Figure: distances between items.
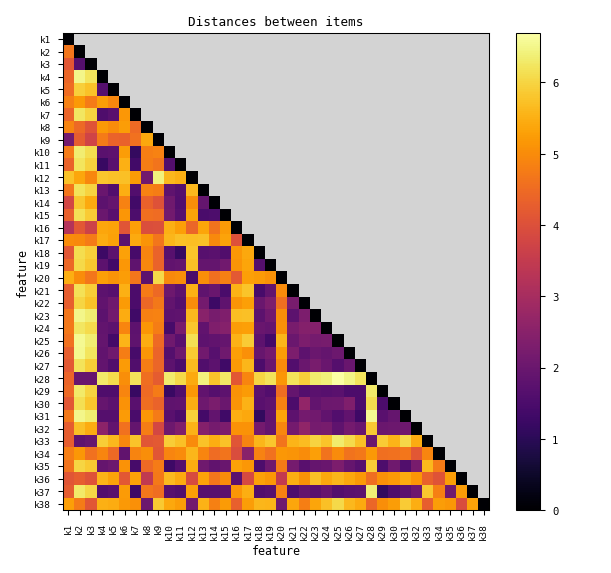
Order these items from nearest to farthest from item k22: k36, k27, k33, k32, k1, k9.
k27, k32, k1, k9, k36, k33
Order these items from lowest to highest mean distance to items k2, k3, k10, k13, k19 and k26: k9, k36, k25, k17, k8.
k25, k9, k8, k36, k17
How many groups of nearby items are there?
6
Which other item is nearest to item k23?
k7
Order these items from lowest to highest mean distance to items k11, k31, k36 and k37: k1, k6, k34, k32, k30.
k30, k32, k1, k34, k6
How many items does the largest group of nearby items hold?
23
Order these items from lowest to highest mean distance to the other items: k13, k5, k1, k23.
k5, k13, k23, k1
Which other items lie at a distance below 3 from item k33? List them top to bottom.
k2, k3, k28
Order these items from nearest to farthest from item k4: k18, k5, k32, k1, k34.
k18, k5, k32, k1, k34
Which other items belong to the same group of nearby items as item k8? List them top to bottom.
k12, k20, k38
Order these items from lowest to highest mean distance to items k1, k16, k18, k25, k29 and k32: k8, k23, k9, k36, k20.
k23, k9, k36, k8, k20
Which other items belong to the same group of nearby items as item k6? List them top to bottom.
k17, k34
